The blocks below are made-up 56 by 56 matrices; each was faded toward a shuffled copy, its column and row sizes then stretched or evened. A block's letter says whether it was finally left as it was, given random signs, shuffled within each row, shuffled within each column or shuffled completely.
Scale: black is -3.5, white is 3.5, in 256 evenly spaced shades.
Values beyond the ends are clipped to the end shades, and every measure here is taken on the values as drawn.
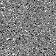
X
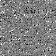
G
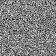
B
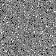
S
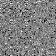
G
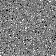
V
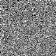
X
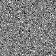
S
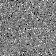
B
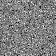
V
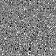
G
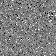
V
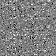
G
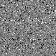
B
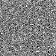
X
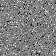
V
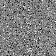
S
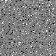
G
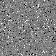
B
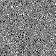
G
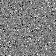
B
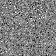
V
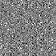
G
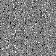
S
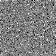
X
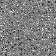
X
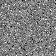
V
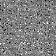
X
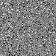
X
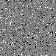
B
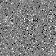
G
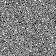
V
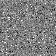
B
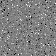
S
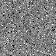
S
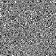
G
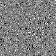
G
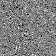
S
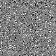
X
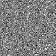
G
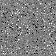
X
